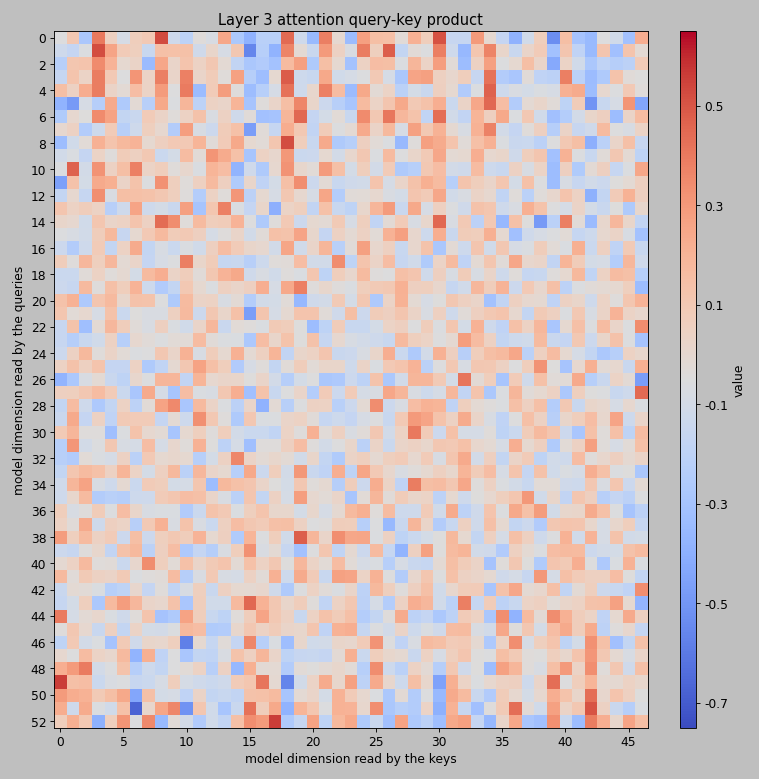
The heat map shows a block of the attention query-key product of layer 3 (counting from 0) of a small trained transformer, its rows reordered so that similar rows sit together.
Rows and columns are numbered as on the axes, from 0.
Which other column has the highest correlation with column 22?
0
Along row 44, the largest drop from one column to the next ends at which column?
36
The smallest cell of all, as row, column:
51, 6
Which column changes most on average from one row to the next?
14
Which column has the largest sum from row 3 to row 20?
18
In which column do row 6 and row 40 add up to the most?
19
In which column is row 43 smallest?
46
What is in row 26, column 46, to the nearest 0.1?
-0.5
